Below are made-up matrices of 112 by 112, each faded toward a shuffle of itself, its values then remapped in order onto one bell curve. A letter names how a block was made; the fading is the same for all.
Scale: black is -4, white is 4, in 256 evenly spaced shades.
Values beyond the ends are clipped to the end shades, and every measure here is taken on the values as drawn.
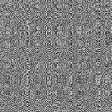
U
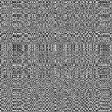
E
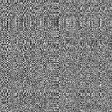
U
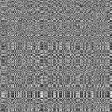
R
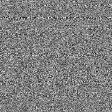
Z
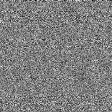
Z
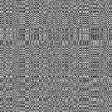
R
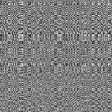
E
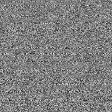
Z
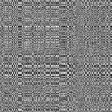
R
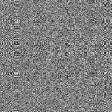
U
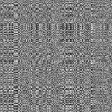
E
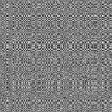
R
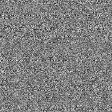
Z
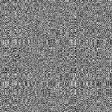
U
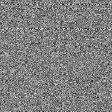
Z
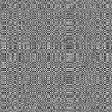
R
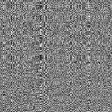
U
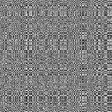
R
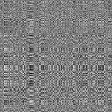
E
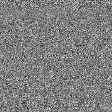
Z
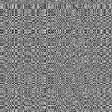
R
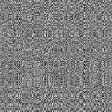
U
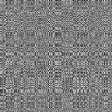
E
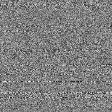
Z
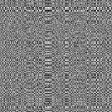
R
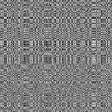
R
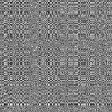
R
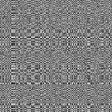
R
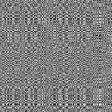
R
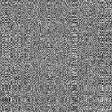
U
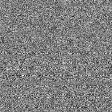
Z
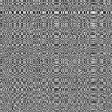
R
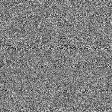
Z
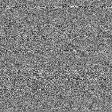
Z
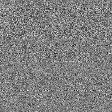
Z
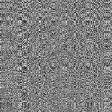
U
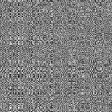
U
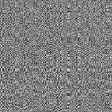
U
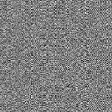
U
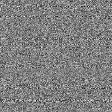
Z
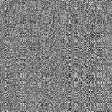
U
